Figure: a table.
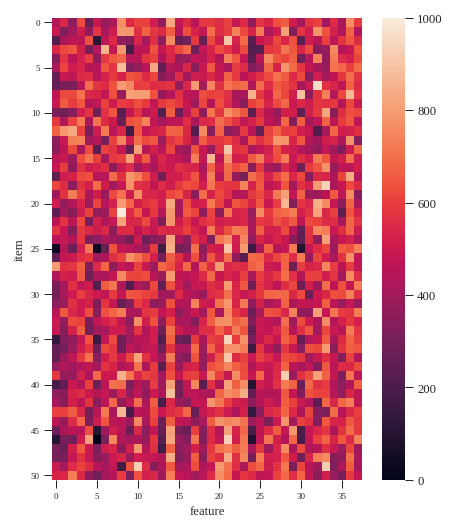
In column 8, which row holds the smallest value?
49
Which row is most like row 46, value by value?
25
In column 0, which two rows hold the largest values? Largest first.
27, 12
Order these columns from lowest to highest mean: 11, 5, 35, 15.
5, 15, 35, 11
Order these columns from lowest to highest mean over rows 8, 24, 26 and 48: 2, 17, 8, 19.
8, 2, 19, 17
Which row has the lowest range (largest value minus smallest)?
9
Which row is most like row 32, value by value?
4
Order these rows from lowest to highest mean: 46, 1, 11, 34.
46, 34, 11, 1
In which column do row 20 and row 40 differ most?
24
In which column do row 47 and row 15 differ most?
13
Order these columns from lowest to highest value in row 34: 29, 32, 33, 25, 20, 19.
32, 29, 25, 19, 33, 20
